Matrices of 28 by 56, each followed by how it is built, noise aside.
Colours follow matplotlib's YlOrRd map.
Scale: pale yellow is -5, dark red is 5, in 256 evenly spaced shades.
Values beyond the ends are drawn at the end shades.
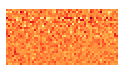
uneven rows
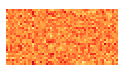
low rank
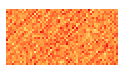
Hankel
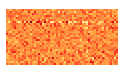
uneven rows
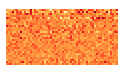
uneven rows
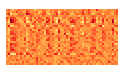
low rank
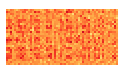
blocks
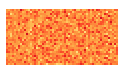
repeating rows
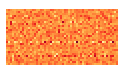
uneven rows
